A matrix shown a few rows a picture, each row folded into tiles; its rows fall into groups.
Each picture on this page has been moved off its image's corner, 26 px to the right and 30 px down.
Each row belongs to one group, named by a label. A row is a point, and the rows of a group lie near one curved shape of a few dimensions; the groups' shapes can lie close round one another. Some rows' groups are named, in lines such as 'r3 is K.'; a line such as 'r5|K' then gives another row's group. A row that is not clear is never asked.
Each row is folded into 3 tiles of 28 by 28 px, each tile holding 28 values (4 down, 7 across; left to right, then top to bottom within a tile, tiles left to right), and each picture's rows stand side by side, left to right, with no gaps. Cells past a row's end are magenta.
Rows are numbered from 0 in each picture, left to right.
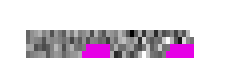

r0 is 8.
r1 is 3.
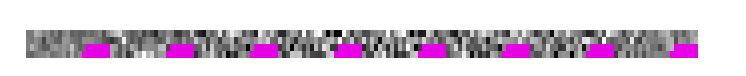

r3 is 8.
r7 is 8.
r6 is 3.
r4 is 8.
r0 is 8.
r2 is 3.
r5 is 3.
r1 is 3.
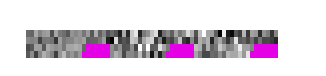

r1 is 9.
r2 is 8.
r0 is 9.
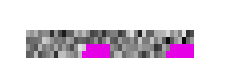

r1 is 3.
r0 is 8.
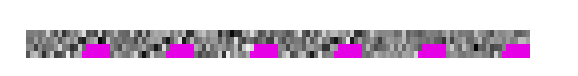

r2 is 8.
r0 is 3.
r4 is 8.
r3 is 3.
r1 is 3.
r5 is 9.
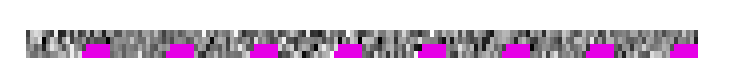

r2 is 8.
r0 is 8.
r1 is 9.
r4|8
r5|9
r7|9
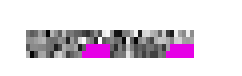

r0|3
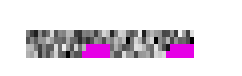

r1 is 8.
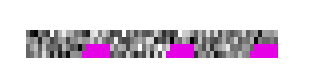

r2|8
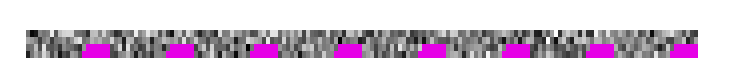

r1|3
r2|3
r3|8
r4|9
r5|3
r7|3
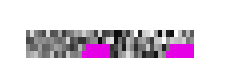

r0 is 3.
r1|8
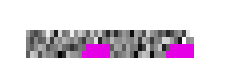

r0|3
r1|3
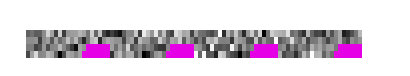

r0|3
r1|3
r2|9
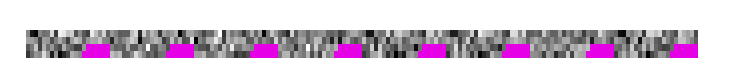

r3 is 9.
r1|9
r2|9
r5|3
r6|9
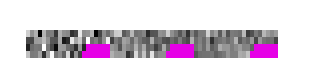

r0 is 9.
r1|3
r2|8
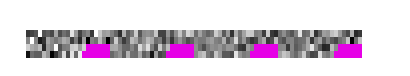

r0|9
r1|9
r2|3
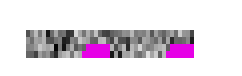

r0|9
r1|9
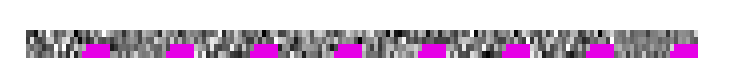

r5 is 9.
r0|9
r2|9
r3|8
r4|8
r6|9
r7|9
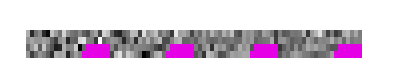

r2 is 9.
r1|3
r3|8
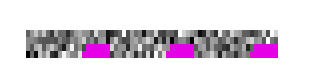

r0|9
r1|9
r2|3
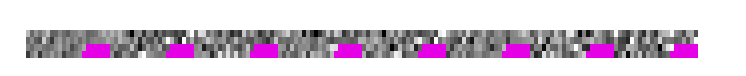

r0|8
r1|3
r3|8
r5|8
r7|8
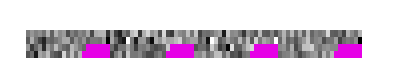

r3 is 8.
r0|9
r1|8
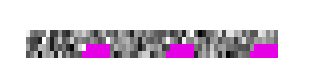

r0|8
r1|3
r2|3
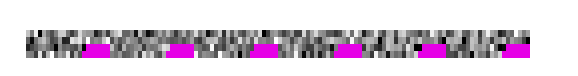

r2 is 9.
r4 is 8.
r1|8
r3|3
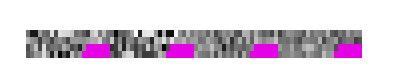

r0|3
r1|8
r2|9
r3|8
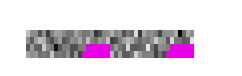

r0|9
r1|9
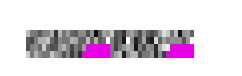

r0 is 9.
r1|8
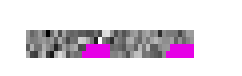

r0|3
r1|9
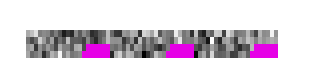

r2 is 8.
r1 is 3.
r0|3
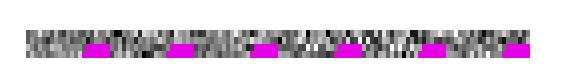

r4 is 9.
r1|3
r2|8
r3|9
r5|3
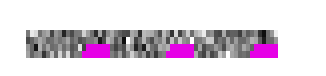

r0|3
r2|3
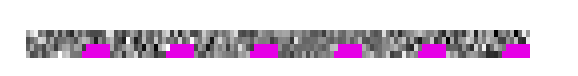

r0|3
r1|8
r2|8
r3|8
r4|3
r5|9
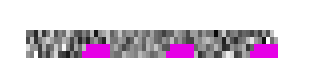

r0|9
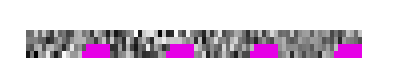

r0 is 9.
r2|9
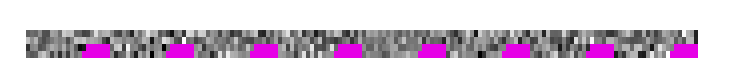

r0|8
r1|3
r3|3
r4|8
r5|3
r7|9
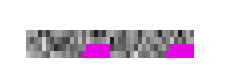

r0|9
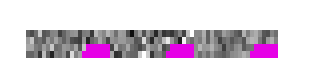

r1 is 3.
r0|9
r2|9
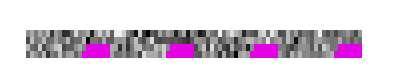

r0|8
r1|8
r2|3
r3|8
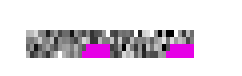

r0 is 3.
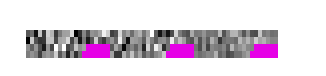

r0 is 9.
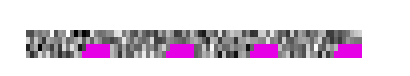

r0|8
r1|3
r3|9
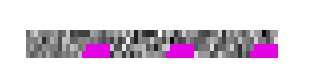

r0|8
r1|8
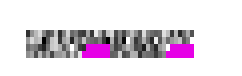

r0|8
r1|8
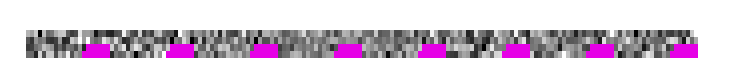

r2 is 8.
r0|9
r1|9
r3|8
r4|9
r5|9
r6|3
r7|3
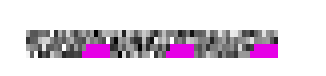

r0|9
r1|9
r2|8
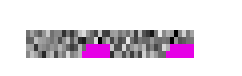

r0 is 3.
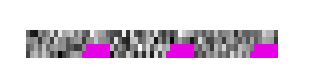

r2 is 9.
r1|9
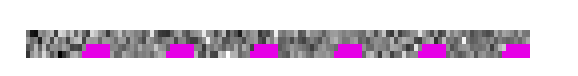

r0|3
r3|9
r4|3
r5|8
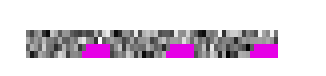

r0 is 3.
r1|3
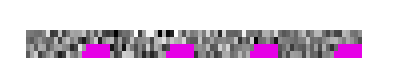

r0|3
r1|8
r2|8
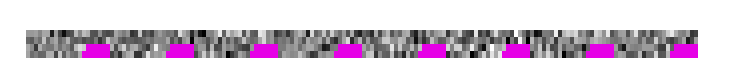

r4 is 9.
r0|8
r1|9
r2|3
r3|3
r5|9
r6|3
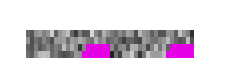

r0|8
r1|9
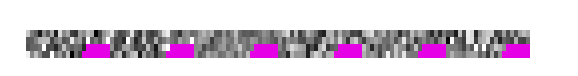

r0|9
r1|8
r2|8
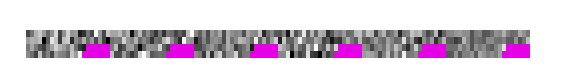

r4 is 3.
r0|8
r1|3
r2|9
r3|9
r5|8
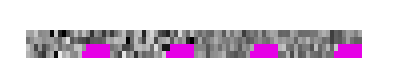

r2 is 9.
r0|8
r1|8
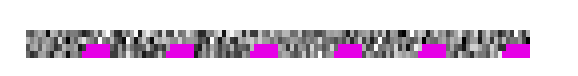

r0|3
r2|8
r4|8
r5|8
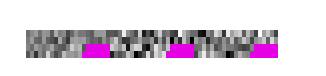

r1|9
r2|3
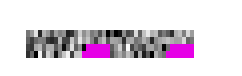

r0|9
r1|3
